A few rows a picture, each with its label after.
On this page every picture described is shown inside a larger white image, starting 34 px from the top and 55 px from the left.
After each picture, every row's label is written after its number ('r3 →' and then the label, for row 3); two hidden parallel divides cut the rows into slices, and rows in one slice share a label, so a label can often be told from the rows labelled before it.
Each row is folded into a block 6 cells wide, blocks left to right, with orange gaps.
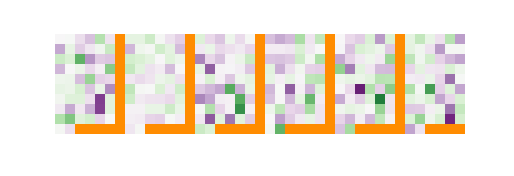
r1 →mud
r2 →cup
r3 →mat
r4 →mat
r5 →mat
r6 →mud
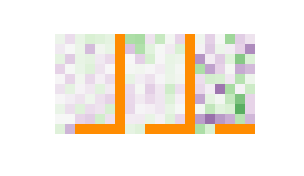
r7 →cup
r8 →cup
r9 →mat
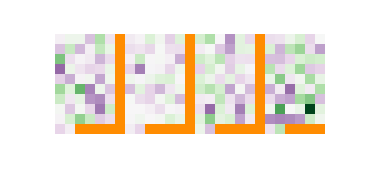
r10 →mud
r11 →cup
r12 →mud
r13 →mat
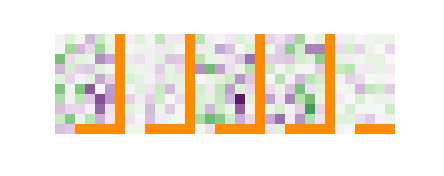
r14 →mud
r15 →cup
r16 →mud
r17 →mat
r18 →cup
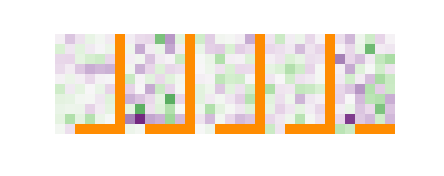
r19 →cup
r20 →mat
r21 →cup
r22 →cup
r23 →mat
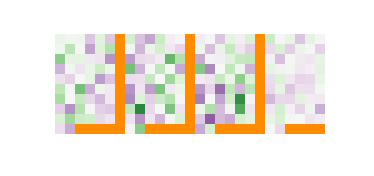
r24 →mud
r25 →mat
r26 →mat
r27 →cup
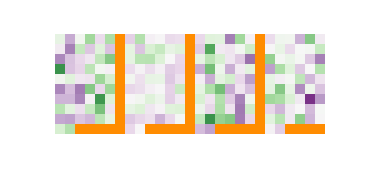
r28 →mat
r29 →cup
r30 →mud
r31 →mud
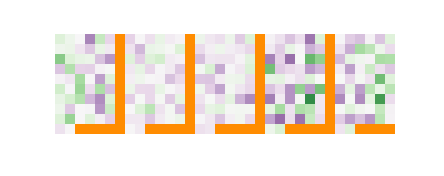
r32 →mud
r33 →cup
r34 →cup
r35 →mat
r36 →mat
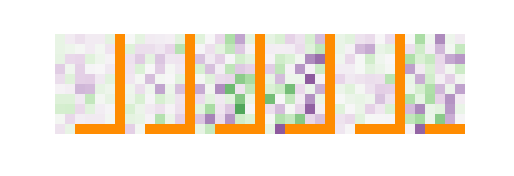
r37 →cup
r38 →cup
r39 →mat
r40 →mud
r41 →cup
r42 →mud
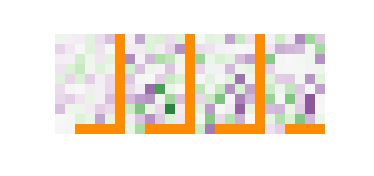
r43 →cup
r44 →mat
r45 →mud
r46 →mud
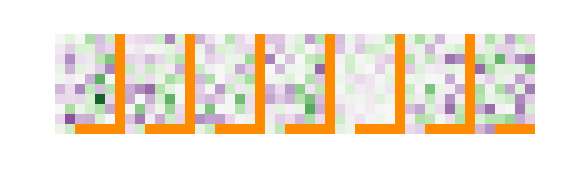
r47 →mat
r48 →mat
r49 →mat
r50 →mat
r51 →cup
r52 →mud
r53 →mud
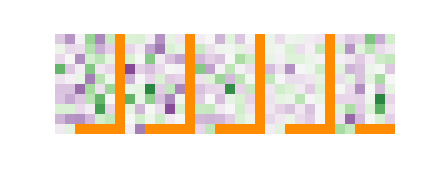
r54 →mat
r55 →mud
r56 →mat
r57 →cup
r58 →mat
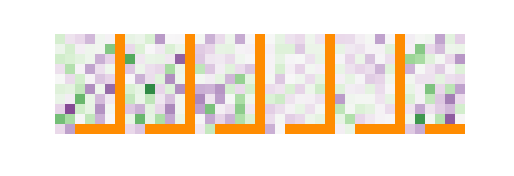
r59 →mud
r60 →mud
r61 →mat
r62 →cup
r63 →cup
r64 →mud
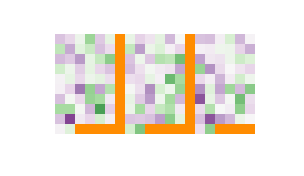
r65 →mat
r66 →mat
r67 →mat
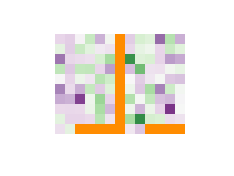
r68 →mat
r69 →mud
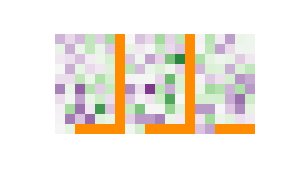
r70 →mat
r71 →mat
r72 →mud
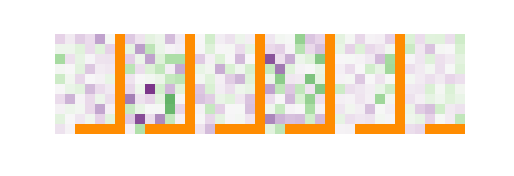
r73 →cup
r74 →mat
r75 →cup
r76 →mat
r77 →cup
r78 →cup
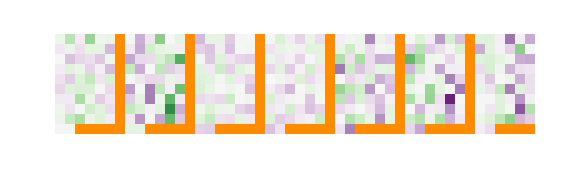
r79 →cup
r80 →mat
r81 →cup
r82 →cup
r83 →mud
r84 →mud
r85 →mud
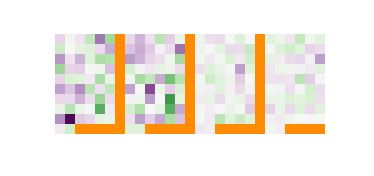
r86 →mat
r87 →mat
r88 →cup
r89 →cup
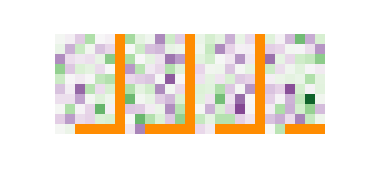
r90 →mat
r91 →mud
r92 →mud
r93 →mat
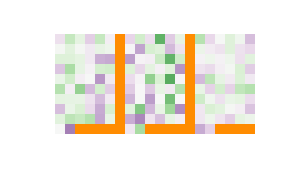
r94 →mud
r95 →mat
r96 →cup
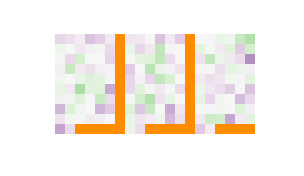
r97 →cup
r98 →cup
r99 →cup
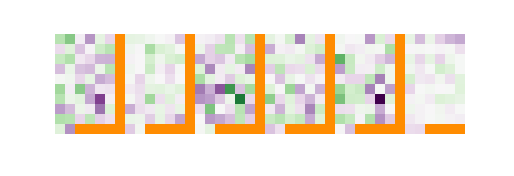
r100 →mud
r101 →cup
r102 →mat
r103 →mud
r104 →mud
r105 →cup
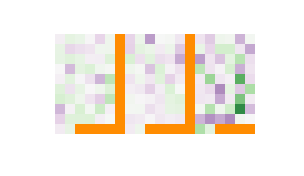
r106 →cup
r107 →cup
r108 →mat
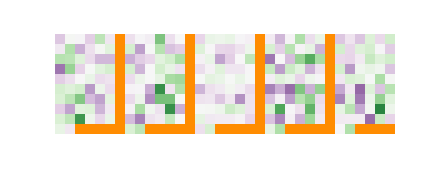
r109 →mud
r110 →mat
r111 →cup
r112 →mat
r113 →mat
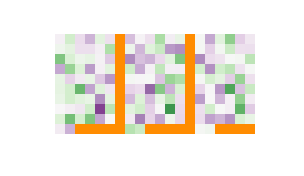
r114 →mud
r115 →mat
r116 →mat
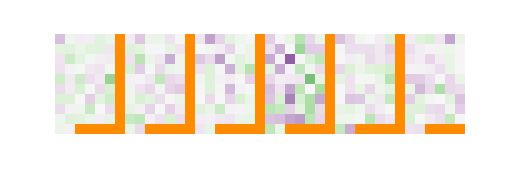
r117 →cup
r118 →cup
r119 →cup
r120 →mat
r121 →cup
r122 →cup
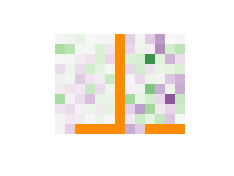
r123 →cup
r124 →mud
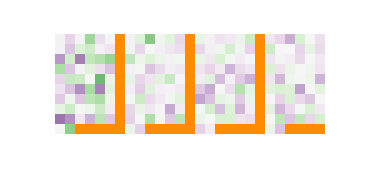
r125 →mat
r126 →cup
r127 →cup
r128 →cup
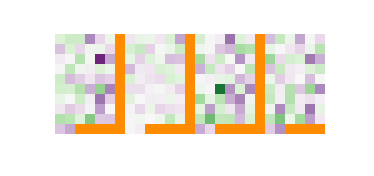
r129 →mud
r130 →cup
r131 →mud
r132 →mud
